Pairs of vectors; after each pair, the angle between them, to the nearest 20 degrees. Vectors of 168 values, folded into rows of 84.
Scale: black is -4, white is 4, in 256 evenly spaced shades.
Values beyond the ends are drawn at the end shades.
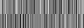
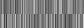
140 degrees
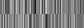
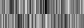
140 degrees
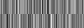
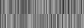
120 degrees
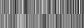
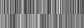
40 degrees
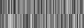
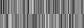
60 degrees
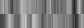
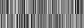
100 degrees
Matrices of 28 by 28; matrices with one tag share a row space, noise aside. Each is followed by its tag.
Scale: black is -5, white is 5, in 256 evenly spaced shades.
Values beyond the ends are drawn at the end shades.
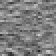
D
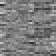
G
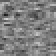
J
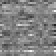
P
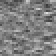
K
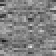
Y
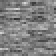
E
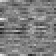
E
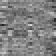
Y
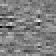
D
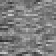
D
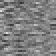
J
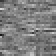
G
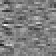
J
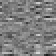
K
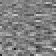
K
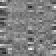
Y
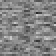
K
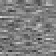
D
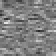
J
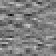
D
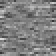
G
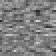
K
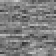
E
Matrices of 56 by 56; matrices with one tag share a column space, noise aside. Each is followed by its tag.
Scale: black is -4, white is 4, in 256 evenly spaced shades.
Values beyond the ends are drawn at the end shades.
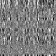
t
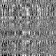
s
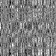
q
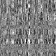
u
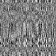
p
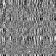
t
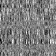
u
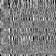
t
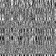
t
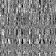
u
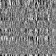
t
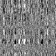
u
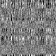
t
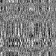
p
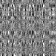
s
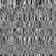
t
